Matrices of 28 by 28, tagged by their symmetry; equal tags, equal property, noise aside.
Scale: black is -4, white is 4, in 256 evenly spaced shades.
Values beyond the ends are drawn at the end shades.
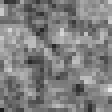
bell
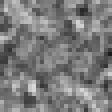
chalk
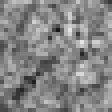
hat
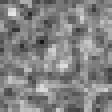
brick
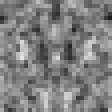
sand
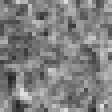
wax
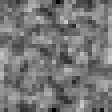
chalk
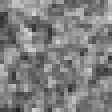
bell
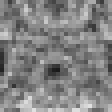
sand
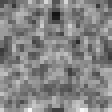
sand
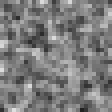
brick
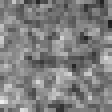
bell
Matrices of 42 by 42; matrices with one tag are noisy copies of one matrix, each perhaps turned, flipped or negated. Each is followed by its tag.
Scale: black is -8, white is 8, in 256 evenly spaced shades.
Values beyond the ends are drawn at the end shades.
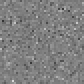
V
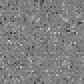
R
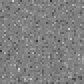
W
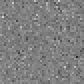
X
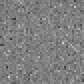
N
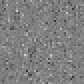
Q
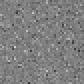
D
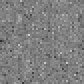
R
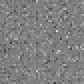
D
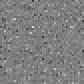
W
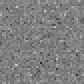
N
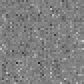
R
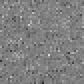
R
